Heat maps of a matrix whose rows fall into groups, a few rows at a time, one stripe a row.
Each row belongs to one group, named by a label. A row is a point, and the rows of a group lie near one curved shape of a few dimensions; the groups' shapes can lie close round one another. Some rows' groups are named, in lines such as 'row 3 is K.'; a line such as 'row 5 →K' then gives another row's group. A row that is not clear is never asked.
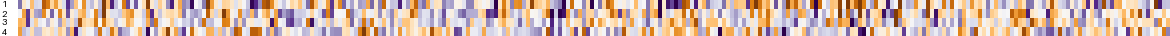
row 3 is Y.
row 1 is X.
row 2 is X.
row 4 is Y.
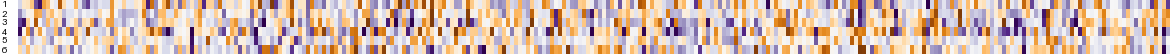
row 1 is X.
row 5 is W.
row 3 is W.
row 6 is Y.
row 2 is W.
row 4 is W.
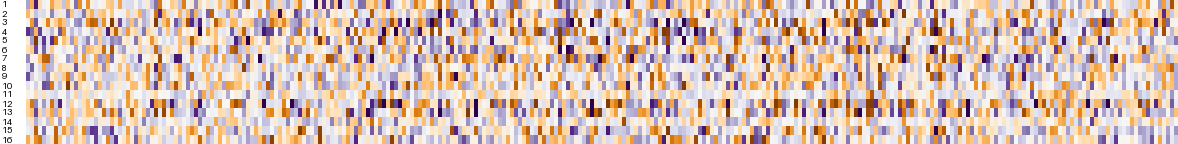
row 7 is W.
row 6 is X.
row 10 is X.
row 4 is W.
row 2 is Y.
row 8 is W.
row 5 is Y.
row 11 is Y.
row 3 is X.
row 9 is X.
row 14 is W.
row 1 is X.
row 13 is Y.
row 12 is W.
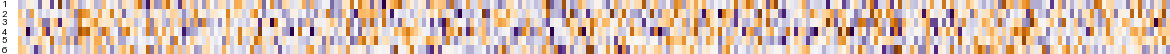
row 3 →Y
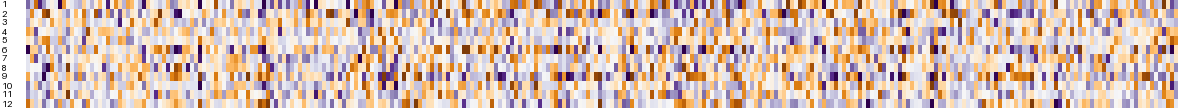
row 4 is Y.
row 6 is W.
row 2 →W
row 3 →Y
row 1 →W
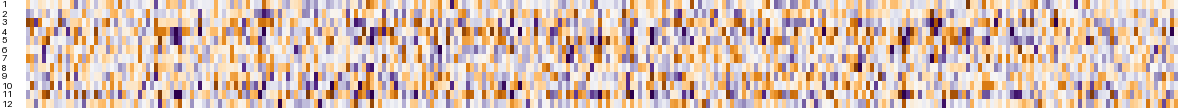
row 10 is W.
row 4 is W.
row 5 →W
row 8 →Y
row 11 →W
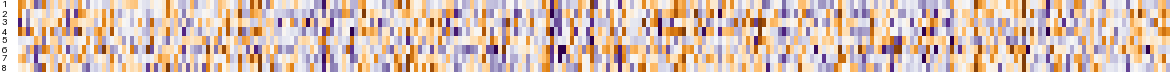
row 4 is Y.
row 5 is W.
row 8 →X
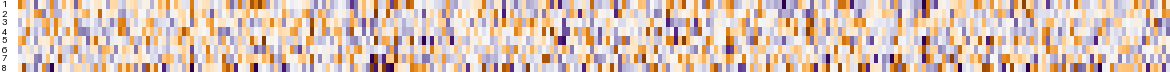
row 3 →X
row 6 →W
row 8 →W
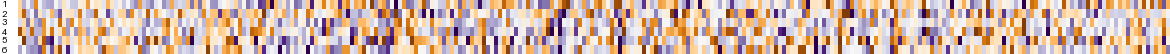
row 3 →X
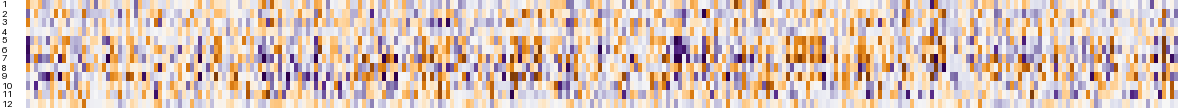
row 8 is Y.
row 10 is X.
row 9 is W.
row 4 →Y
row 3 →Y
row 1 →Y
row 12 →Y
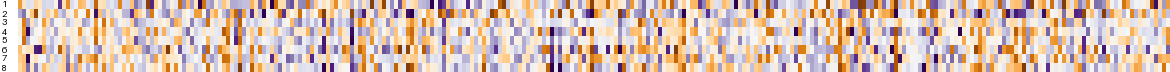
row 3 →W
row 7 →Y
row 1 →Y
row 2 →W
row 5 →W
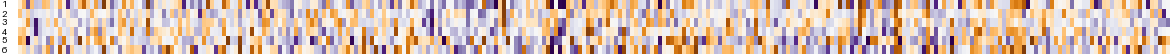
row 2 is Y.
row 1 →X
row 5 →Y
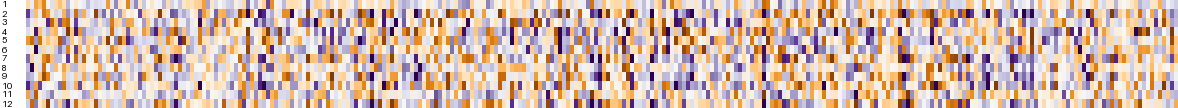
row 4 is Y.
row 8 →W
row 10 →W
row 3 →W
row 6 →Y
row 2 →W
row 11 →Y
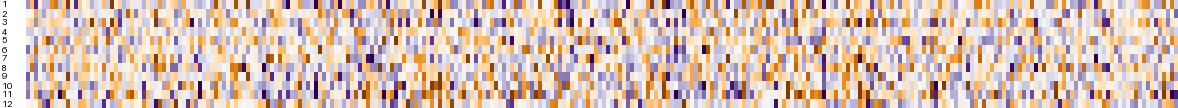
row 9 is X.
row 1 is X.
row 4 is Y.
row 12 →X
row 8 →W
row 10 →W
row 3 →X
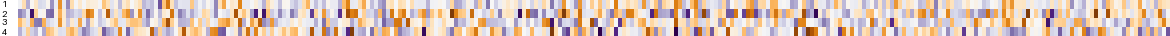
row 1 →Y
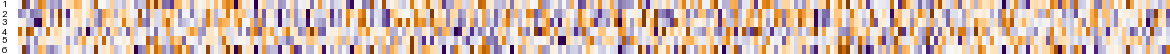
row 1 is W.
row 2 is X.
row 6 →W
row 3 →X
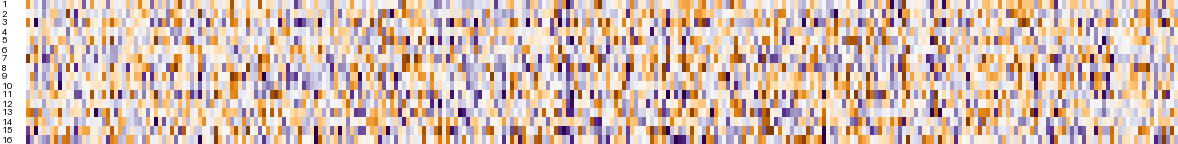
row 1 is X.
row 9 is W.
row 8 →Y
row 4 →Y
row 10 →W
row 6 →Y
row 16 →X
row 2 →Y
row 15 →X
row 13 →Y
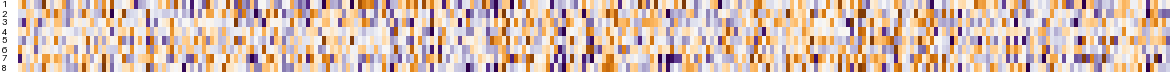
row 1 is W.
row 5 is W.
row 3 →W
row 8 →X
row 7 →X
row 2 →X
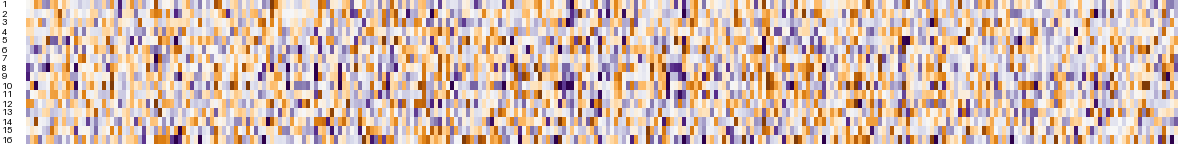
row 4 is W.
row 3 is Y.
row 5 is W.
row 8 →X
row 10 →X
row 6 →Y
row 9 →X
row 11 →X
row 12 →Y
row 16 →W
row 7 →X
